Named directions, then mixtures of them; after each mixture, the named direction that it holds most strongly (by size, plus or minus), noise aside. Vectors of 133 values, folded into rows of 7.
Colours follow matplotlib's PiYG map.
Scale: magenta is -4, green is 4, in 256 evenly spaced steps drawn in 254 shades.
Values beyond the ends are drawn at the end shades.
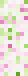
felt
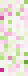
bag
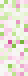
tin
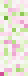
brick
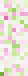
brick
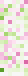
bag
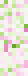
tin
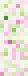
brick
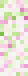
felt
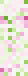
felt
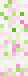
brick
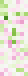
brick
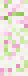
brick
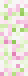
brick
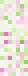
bag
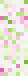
bag
